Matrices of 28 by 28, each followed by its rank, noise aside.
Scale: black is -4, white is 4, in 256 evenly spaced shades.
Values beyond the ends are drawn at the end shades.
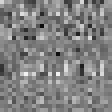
four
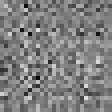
four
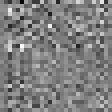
four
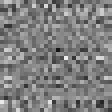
four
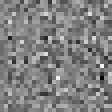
eight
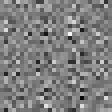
four
